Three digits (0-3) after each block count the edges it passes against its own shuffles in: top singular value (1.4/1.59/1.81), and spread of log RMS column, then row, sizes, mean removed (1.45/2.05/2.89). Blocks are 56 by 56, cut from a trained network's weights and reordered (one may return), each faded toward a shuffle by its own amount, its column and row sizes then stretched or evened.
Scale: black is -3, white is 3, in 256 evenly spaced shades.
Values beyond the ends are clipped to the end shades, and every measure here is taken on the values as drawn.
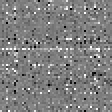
0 2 2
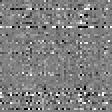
1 1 3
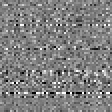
3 0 3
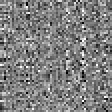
3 2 0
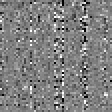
0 3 1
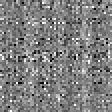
2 0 2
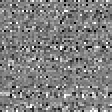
1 0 3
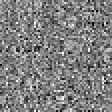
1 1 0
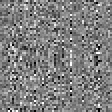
3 3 0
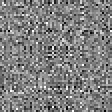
3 1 2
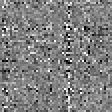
0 2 2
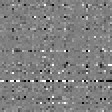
3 1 2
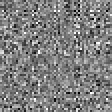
3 2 2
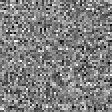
2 0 1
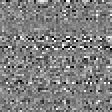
3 1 3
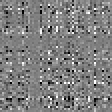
3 3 3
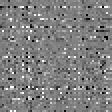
1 1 3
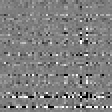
3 1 3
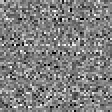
1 0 2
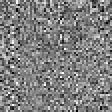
3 2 0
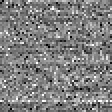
1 0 0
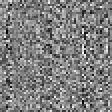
3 2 0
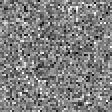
0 0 0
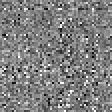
0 2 2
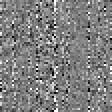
0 3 0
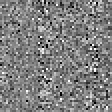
0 2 0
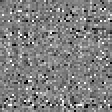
0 0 2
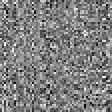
3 2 0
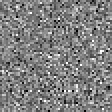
1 1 0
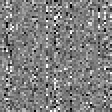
0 3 0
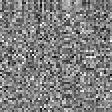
3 0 1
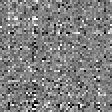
2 2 2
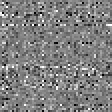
0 2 3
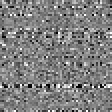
3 0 3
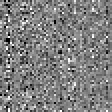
1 3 0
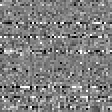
2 0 3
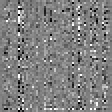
2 3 1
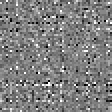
2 2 2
